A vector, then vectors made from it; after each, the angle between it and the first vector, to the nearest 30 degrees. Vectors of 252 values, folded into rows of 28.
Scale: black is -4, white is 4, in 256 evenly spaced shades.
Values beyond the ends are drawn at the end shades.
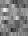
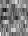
150 degrees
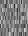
90 degrees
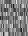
120 degrees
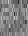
60 degrees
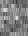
30 degrees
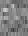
30 degrees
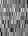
60 degrees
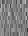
90 degrees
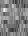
30 degrees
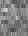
30 degrees
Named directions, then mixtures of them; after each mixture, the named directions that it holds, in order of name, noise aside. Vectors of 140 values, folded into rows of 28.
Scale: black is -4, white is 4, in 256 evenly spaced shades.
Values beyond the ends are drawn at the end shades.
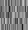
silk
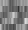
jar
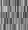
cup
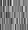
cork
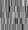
silk.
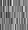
cork.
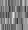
jar, silk.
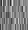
cork.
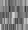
jar, silk.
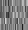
cork, silk.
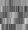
jar.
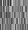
cork.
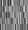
cork.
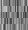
cup.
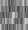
jar, silk.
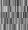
cup.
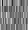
cork, cup.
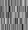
silk.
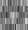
cork, jar.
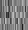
cork, silk.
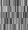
cup.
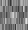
cork, jar.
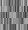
cup, jar.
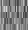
cup.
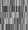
cup, jar.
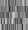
jar, silk.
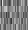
cork, cup.
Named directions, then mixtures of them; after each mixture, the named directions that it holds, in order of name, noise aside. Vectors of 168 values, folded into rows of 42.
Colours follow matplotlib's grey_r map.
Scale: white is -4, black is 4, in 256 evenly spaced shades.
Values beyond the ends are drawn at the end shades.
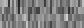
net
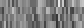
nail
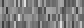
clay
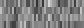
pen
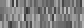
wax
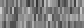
pen.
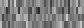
clay, net.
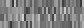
wax.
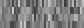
nail, pen.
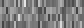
clay.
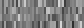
clay, nail.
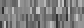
nail, net.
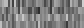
net, wax.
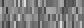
clay.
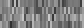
pen, wax.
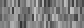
nail, pen.
